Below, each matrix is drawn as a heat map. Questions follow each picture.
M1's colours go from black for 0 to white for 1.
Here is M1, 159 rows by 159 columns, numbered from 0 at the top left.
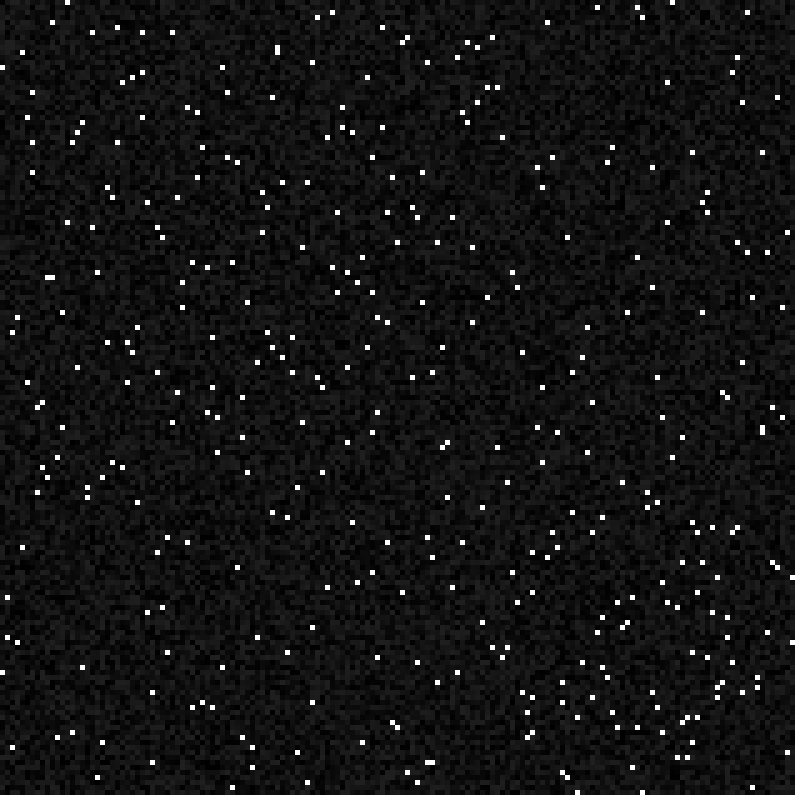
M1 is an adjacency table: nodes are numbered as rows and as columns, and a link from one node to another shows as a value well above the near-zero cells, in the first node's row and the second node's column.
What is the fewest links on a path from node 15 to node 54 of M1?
3
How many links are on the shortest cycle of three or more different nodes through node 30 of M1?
7
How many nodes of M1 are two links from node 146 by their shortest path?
6
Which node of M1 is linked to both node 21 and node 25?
node 68
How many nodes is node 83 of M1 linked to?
3
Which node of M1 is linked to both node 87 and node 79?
node 48
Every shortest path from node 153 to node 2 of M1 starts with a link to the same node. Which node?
node 50
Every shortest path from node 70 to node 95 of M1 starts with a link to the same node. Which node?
node 104
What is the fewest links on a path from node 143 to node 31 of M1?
4
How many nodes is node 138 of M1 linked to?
4
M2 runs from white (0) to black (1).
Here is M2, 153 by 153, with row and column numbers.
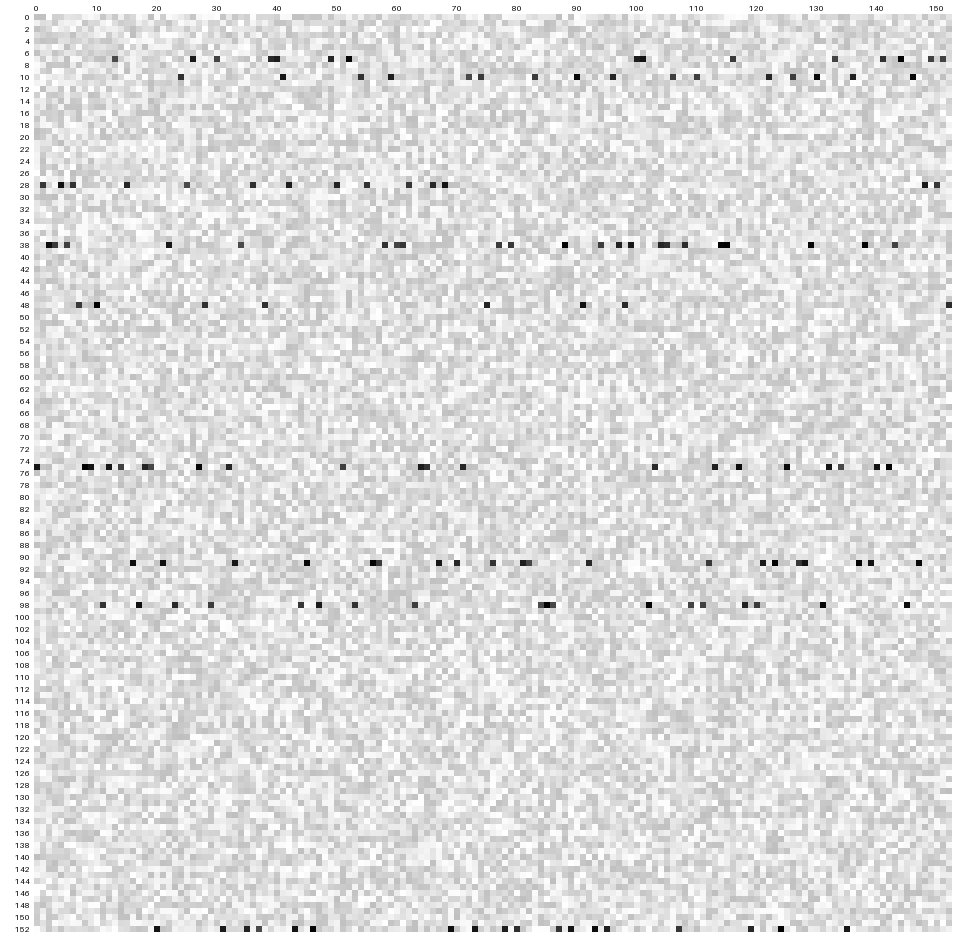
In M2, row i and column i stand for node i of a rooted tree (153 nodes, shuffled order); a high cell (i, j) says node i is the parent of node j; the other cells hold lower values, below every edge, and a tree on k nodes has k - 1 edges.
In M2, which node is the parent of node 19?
75
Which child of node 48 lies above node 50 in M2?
28
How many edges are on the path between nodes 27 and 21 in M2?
4
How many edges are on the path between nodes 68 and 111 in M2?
4
